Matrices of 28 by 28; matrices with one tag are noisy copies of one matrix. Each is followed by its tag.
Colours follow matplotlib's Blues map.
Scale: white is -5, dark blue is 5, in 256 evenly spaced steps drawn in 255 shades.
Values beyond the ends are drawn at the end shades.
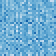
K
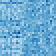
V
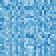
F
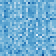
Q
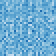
K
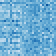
V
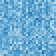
Q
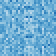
F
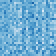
Q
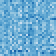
Q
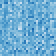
Q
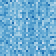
Q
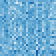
Q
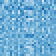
F
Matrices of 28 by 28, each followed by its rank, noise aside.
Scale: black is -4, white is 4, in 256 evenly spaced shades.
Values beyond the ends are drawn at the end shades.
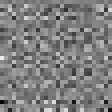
four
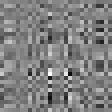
two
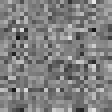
three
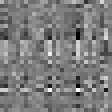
two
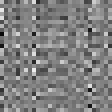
two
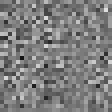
six
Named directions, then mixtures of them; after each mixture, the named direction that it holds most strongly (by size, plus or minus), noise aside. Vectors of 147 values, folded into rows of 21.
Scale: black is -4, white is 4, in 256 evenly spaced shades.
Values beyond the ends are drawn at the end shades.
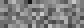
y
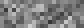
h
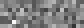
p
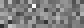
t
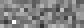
p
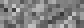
h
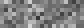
h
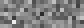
p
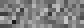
p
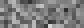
y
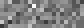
t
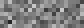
t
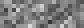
h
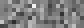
t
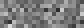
p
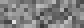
h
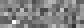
p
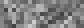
h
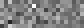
t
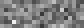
p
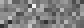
t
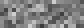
h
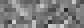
h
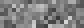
h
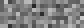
y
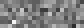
p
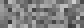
y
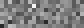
t
